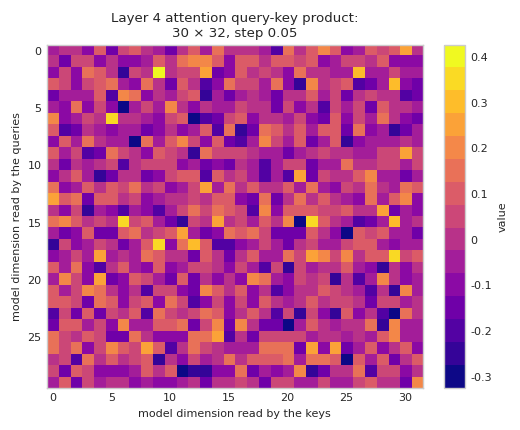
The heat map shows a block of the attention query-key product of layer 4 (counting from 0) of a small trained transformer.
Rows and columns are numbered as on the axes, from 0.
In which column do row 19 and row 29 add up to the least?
18
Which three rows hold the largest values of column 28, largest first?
14, 20, 6
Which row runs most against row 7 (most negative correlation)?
24
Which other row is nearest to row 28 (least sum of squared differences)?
10
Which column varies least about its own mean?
31
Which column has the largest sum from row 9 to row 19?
22
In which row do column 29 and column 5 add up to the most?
3
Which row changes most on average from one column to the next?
23
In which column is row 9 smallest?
12
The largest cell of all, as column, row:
9, 2
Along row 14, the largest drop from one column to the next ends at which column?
29
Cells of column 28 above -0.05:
18
